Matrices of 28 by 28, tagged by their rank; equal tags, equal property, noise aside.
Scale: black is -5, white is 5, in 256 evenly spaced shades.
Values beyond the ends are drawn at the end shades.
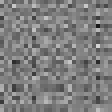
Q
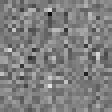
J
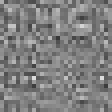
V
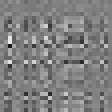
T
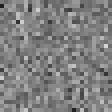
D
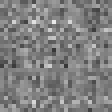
J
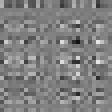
T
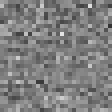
D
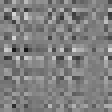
T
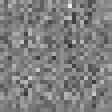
J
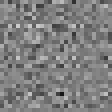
V
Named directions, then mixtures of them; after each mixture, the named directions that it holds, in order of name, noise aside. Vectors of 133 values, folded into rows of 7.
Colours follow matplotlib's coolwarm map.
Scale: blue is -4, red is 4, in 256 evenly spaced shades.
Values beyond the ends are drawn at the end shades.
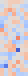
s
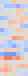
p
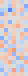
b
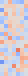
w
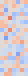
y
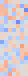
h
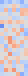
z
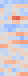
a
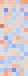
h, y, z.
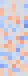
a, s, y.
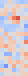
a, s, w.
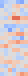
a.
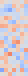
b, s, y.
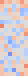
z.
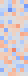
b.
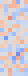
y.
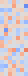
b, s, y.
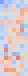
p, z.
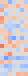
a, p, w.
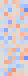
b, h.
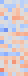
a, h, p.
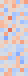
y.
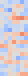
a, b.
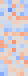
a, b.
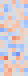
b, p, y.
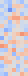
a, b.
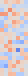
s.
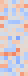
p, s, z.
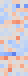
h, p, s.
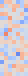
h, w, y.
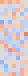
b, s, z.
